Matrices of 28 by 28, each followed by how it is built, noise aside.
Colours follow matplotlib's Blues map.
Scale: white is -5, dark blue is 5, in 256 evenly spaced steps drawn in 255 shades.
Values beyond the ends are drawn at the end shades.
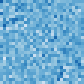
block diagonal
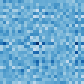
low rank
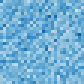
Hankel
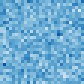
noise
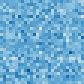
uneven rows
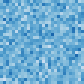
noise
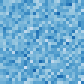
Hankel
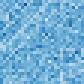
Hankel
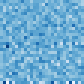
uneven rows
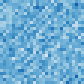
Hankel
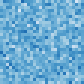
noise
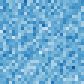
Hankel
